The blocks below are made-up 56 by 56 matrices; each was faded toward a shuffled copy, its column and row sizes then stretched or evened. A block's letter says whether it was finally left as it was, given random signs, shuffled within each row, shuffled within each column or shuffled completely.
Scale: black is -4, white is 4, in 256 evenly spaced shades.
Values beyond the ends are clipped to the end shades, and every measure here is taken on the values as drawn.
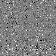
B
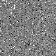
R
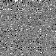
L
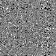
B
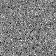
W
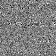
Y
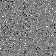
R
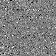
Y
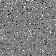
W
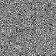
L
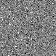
R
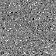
Y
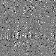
L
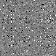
B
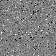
W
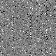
R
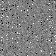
R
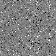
R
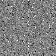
R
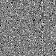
B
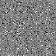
L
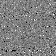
Y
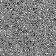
Y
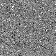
R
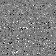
Y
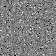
W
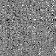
L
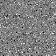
Y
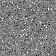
W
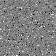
W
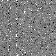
R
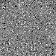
B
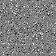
B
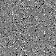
R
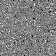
W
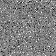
Y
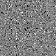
L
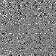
L
